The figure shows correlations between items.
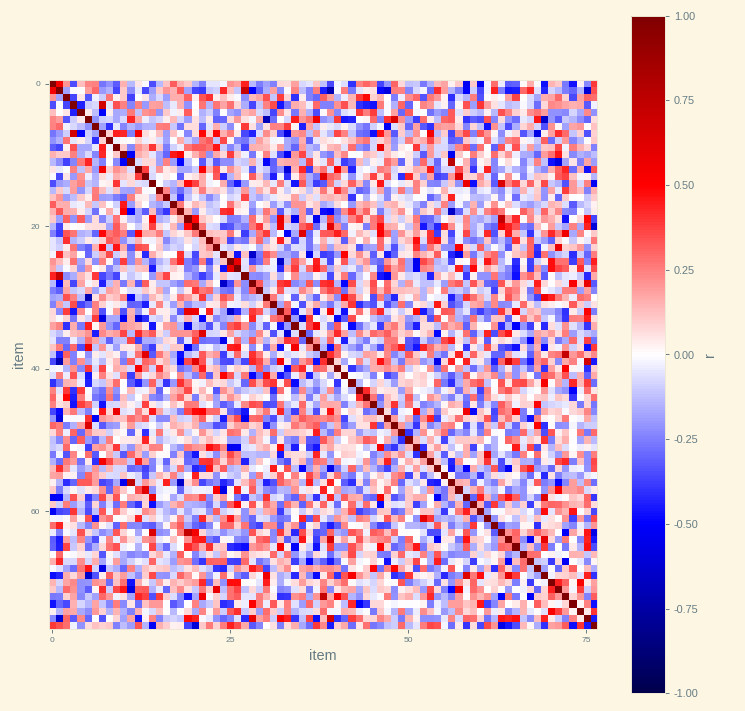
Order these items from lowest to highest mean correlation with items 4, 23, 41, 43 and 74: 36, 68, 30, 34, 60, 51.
36, 34, 68, 60, 51, 30
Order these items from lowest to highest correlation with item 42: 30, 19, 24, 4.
4, 24, 19, 30
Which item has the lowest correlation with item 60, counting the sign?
0
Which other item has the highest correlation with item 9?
46
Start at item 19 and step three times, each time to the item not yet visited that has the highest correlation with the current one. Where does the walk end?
58
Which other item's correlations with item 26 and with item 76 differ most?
24
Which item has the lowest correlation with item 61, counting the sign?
6
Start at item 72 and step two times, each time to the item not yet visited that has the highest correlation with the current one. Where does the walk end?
13
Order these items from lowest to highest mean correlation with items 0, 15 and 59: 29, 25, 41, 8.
8, 29, 41, 25
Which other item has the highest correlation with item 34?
37
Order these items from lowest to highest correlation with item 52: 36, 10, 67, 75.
10, 75, 36, 67
